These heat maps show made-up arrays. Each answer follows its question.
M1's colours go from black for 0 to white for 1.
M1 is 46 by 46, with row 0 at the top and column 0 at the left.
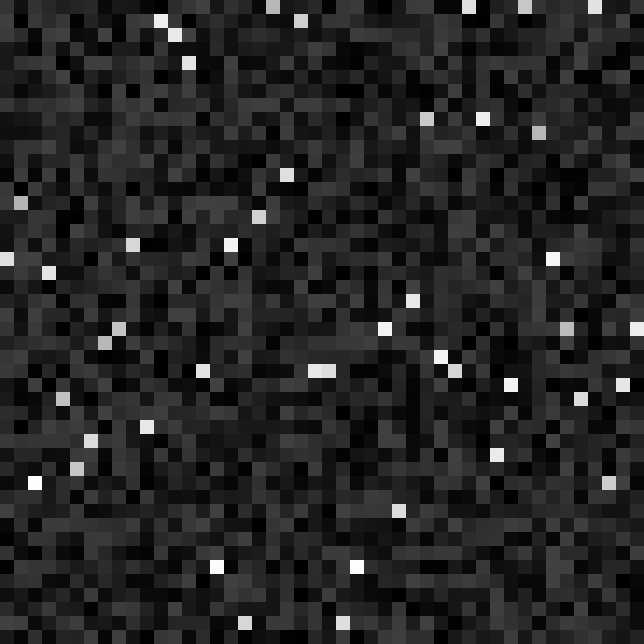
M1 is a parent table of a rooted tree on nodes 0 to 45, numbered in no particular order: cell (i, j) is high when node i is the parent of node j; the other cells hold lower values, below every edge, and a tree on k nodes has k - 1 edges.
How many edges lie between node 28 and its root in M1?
4
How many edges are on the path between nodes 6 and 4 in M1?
8
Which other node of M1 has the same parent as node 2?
43
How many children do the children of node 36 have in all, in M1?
2
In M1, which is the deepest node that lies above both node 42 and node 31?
40
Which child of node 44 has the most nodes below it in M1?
17
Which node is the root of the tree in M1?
26
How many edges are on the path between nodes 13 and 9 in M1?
7
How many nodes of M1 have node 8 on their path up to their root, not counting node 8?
7
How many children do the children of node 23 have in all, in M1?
6
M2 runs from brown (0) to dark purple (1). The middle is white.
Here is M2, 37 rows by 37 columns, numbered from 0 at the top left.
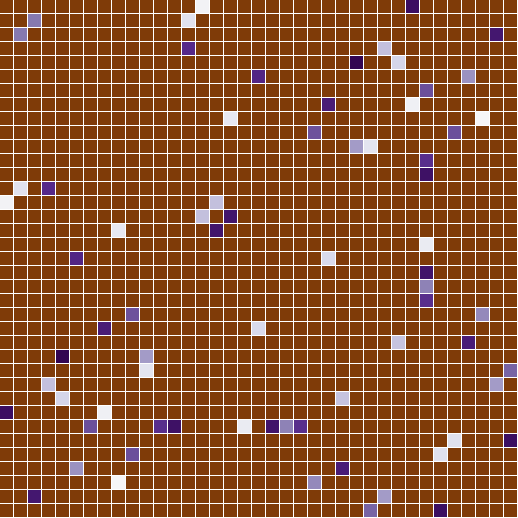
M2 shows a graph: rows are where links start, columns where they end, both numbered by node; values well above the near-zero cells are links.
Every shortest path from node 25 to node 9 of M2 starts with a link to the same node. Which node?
node 10
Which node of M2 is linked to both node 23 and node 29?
node 7
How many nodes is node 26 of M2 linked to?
2
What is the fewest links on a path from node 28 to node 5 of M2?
3
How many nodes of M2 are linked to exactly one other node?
7
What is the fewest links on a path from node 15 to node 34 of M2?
3
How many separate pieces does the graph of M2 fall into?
3
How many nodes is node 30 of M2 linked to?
7
